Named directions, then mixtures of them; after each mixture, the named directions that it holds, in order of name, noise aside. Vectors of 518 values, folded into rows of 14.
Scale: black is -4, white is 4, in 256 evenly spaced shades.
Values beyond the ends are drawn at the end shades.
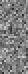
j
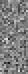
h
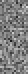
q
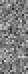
j.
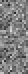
j.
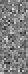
h, j.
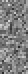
j.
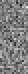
q.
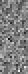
h, j, q.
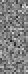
q.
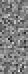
h, q.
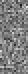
q.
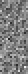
h, j, q.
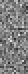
q.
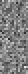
h, j, q.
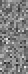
h, j.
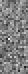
h, j, q.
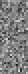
h, j.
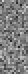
j, q.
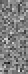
h.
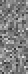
h, j.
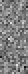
h, j, q.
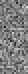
q.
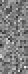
h, j, q.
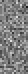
q.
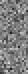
h, j, q.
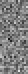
h, q.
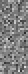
h, q.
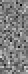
j, q.
